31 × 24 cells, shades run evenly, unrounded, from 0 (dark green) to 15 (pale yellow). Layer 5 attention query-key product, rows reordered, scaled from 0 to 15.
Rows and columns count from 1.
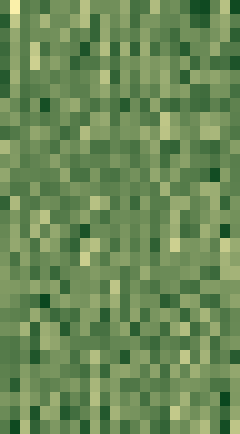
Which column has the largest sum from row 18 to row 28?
10
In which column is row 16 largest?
5
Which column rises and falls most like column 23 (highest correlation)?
9
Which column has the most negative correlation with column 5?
7
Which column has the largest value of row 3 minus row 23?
11
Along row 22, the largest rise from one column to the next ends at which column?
6
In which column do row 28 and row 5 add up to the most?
4
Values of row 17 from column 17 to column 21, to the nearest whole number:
7 9 3 4 9
